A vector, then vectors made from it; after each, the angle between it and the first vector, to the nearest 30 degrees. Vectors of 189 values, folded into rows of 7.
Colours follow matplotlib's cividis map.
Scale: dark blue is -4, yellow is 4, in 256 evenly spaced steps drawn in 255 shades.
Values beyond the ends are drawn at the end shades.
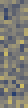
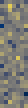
90 degrees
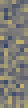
30 degrees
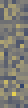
150 degrees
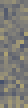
30 degrees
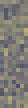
30 degrees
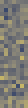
30 degrees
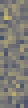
150 degrees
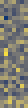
30 degrees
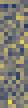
60 degrees
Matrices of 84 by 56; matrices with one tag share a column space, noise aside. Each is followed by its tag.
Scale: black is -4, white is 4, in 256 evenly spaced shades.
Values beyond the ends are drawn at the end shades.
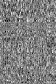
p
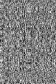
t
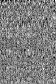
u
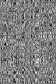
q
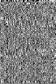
u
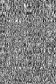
p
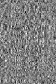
t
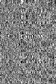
q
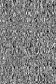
p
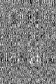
q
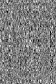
t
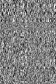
p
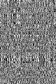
q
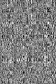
q
